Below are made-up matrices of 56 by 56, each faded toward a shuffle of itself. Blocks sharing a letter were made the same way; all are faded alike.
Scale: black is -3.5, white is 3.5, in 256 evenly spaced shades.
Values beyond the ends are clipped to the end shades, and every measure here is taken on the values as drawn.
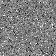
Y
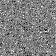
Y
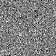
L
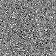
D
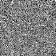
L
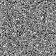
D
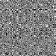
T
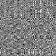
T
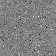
Y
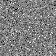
Y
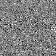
D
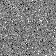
Y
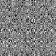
T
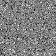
D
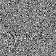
D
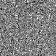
L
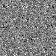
D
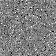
Y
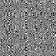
T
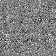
D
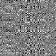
T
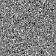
L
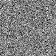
L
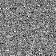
D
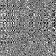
T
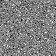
Y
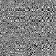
T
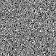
L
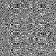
T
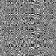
T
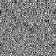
T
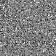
D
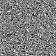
D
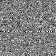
D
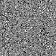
L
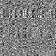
T
